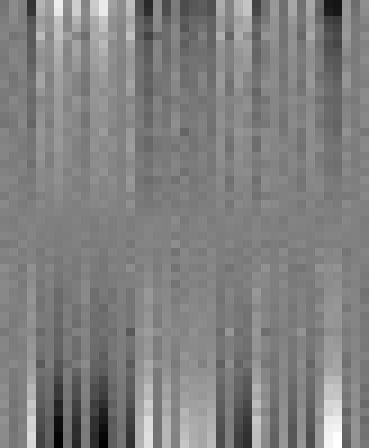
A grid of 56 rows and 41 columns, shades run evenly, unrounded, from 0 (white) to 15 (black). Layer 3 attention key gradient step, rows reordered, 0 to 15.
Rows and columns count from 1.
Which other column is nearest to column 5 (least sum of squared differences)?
27
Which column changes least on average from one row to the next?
14
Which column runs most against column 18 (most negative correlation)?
30
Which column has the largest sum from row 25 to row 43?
7
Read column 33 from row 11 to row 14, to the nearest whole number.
7 7 7 7
